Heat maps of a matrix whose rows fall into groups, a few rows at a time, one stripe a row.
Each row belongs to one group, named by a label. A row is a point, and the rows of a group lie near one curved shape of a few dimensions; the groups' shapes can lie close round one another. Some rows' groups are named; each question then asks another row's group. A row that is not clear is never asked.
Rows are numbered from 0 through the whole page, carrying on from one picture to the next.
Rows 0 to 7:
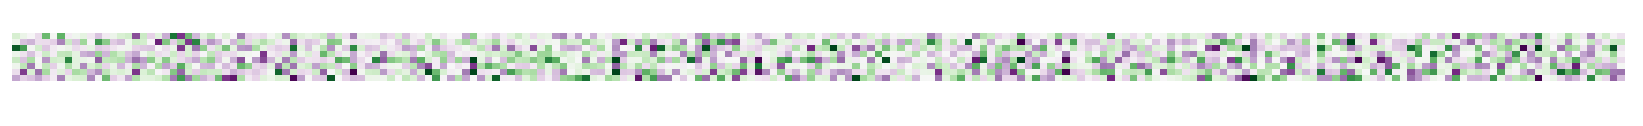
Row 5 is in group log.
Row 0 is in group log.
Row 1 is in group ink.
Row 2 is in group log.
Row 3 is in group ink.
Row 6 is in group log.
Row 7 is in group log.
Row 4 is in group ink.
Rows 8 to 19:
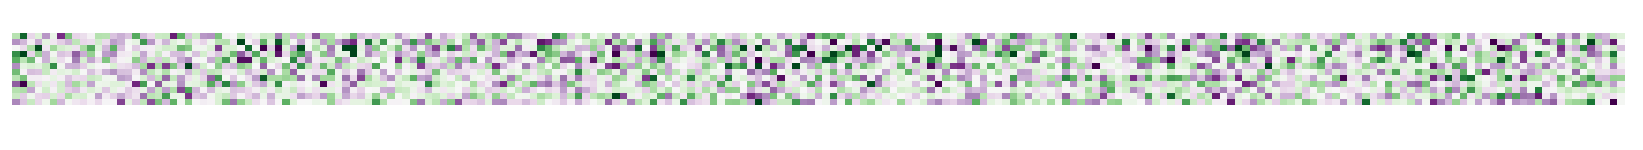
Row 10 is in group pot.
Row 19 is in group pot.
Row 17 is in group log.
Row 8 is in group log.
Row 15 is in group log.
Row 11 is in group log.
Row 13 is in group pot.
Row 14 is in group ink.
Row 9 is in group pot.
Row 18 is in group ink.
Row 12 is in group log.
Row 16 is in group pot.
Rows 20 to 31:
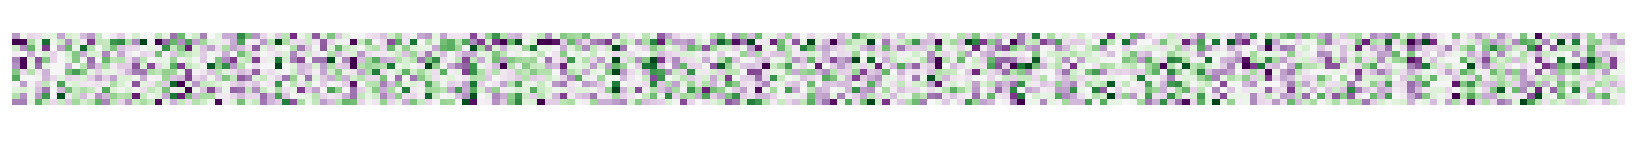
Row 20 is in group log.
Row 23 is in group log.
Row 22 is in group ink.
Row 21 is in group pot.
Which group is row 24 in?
log
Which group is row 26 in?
ink
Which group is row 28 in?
log
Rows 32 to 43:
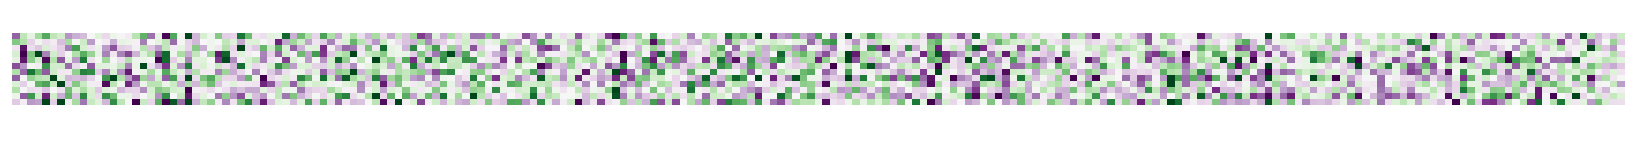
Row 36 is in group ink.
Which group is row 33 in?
log
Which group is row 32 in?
pot
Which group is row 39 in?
pot
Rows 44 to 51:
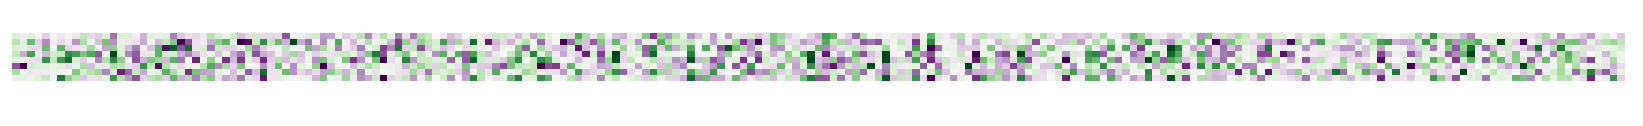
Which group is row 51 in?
ink
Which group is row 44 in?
log
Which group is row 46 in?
log
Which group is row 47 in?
ink
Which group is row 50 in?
ink
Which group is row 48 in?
ink
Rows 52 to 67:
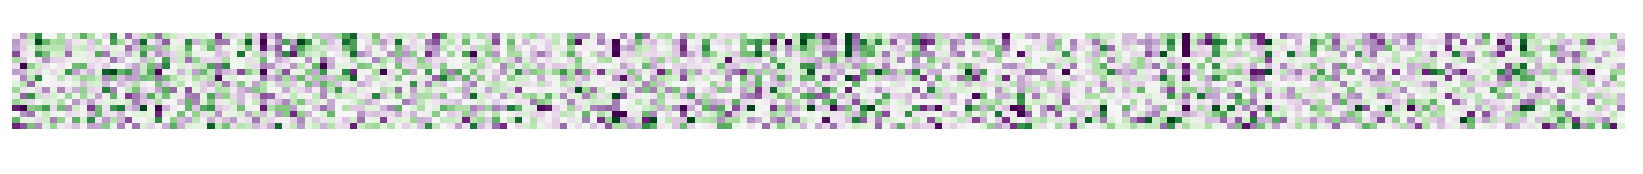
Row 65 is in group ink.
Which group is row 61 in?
log
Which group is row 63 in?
log
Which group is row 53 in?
pot
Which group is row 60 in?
log
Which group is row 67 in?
pot
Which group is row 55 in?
pot
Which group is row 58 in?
ink
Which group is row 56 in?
log
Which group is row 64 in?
pot
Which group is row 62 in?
ink
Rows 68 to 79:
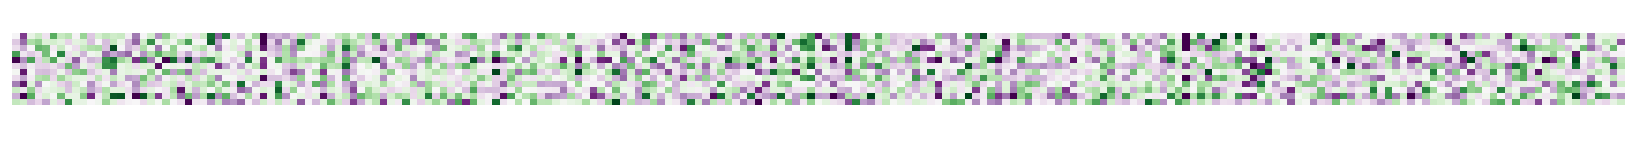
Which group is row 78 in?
pot
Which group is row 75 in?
ink
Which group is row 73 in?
ink
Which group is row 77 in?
log
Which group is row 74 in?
log
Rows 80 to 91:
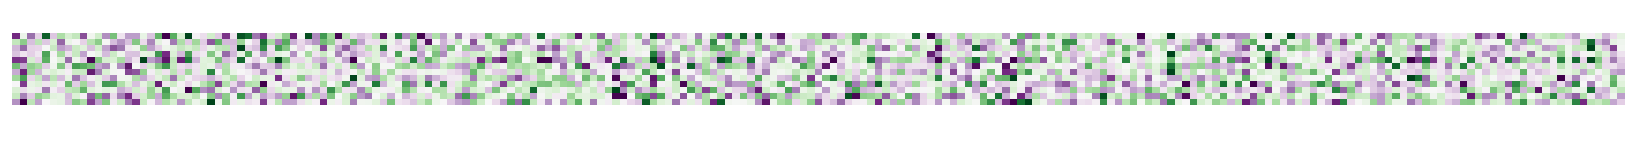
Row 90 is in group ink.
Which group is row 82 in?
pot
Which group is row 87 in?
log
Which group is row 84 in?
pot
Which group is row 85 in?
ink
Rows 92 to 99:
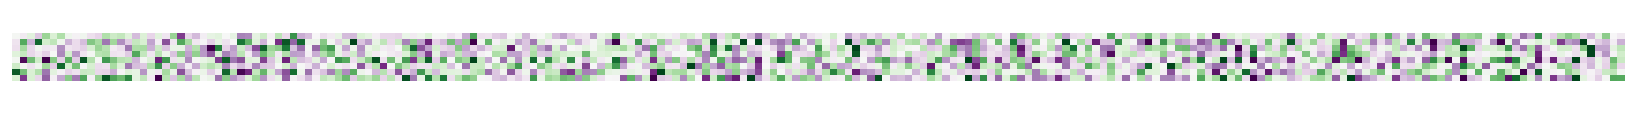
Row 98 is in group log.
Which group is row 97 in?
ink
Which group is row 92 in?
log
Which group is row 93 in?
pot
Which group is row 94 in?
log
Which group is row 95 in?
log
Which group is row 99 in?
ink
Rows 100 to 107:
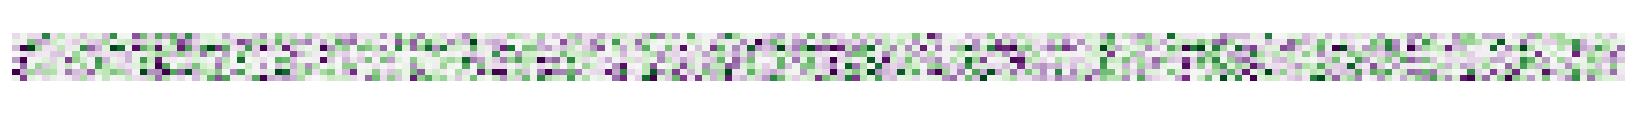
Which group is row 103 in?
log
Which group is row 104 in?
pot
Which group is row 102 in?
pot
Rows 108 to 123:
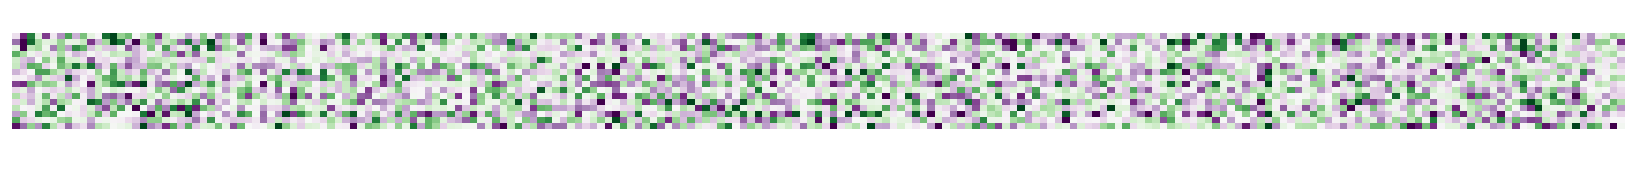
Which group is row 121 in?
pot
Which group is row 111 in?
log
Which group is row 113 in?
ink
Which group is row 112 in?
ink
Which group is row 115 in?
ink
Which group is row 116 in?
pot
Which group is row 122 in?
ink
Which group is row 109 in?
pot
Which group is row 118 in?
ink
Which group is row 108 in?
ink
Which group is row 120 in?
log
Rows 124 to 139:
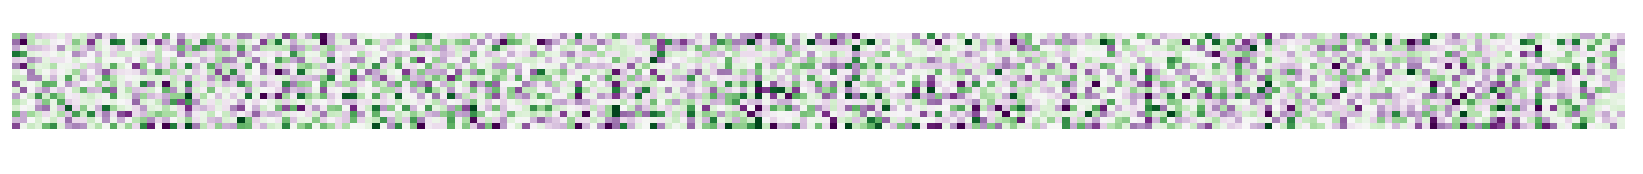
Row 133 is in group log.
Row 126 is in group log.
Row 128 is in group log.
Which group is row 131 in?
ink
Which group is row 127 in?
log
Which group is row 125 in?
pot
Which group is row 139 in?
pot
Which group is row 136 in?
ink
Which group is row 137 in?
ink
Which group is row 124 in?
log
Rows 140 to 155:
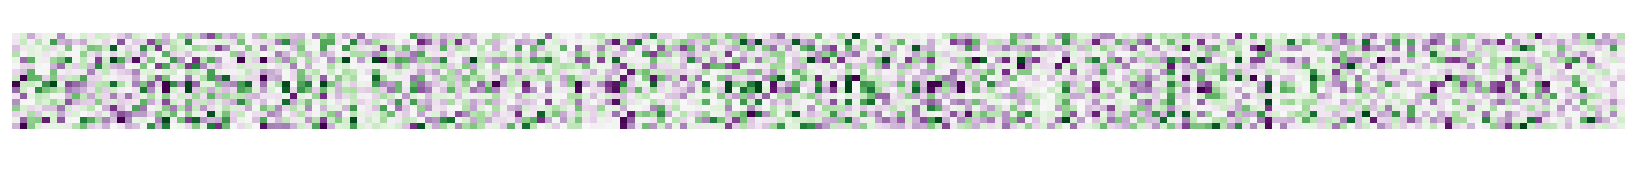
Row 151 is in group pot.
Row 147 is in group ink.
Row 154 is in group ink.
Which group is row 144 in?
ink
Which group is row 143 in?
log
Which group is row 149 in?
pot
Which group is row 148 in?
pot
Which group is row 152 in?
log
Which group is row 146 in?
pot
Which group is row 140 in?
log
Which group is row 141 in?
pot
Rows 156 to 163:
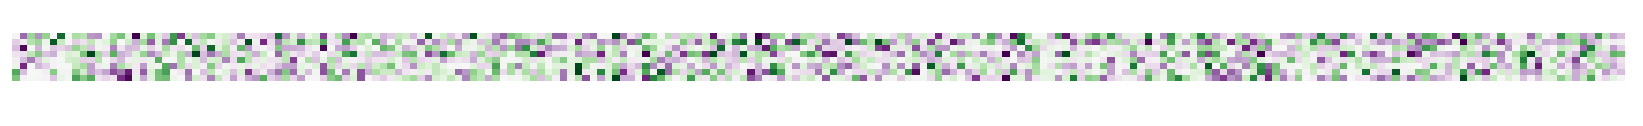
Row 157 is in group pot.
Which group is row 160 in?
log
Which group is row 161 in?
log
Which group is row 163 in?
ink
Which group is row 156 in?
log
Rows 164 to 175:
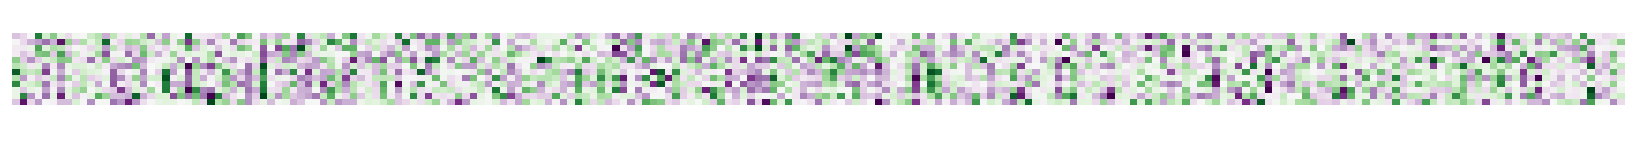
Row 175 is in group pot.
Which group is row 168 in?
ink
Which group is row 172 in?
log
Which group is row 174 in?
log
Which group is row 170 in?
log
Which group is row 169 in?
log
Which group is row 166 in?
pot
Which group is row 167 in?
ink
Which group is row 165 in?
ink
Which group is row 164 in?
pot
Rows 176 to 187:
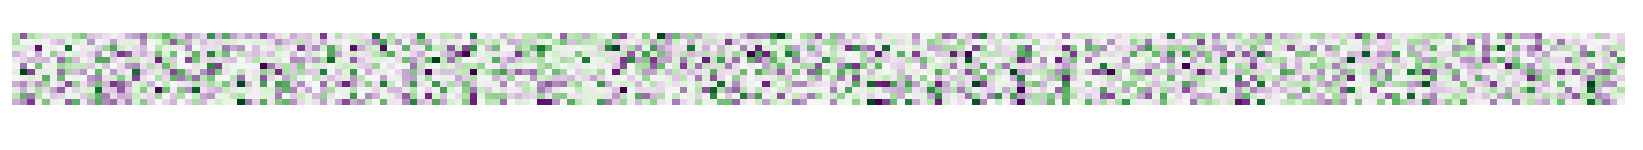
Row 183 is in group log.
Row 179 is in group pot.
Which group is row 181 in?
ink
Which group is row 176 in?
ink
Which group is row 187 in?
pot
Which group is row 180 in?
ink
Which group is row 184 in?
pot
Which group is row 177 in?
log
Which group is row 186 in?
log
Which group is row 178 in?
ink
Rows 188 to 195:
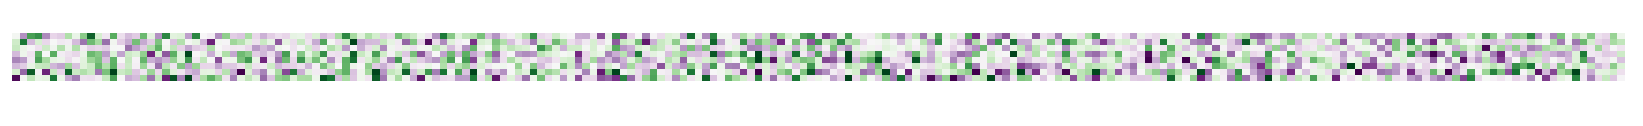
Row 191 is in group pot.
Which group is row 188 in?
ink
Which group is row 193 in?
ink
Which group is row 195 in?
pot
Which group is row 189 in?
log
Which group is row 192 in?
pot
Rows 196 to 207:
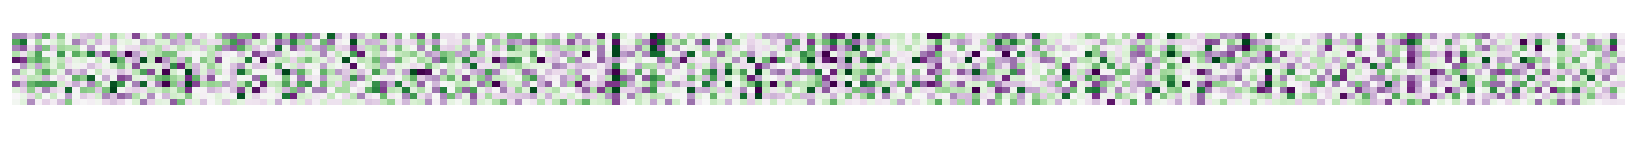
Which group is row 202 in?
pot
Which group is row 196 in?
log
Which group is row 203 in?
ink
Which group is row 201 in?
log
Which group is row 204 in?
pot
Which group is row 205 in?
ink
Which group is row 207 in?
log
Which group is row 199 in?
ink
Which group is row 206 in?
pot
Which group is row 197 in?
log
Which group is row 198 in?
log
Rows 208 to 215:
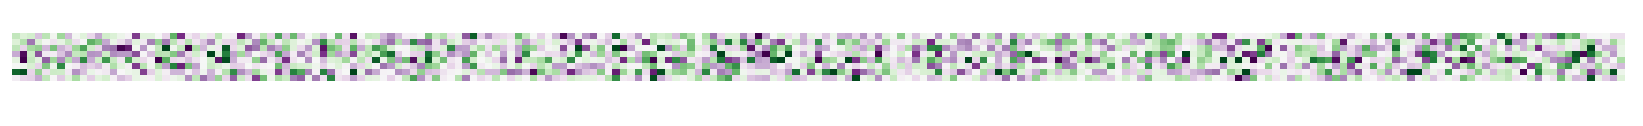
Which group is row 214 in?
log
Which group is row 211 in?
pot
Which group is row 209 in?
log
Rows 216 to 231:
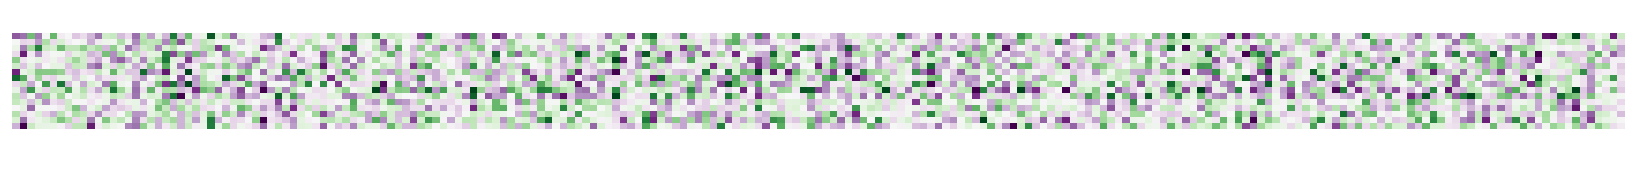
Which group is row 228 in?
log
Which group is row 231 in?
pot
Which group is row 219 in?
log
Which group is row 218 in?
ink
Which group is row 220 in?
ink
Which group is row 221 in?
log
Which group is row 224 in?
log
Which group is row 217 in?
log
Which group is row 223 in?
log
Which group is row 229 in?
log
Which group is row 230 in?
ink
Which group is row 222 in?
pot
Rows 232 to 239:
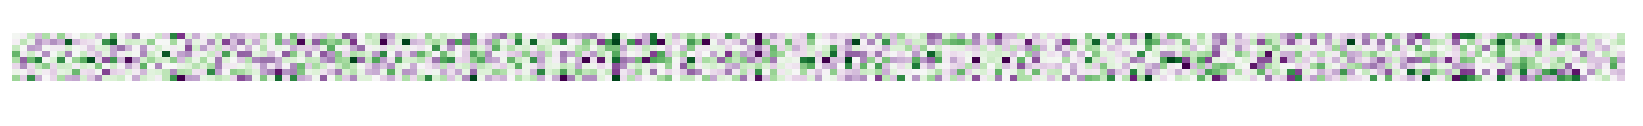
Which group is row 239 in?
log
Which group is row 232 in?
log
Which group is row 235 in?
log
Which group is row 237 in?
ink
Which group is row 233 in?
ink
